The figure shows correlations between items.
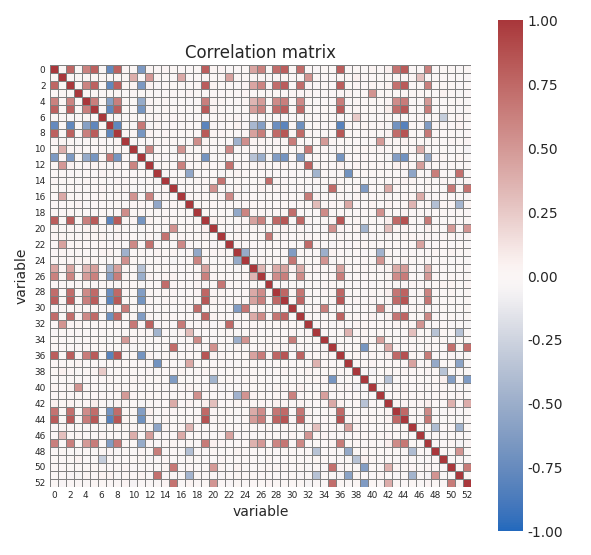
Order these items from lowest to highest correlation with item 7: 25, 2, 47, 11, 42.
2, 47, 25, 42, 11
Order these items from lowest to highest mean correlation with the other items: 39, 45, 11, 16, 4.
11, 39, 45, 16, 4
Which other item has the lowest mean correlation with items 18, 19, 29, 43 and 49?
7
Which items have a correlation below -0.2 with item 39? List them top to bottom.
15, 20, 35, 42, 50, 52
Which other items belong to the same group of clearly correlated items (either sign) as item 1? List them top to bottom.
10, 12, 16, 22, 32, 46
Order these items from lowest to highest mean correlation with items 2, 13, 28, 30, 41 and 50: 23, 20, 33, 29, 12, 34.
23, 33, 12, 20, 34, 29
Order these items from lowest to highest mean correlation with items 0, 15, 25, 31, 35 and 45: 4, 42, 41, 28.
41, 42, 4, 28
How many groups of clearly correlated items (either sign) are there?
8
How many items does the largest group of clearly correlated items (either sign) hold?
17
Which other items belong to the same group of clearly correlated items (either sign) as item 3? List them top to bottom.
40
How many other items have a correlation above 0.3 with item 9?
5
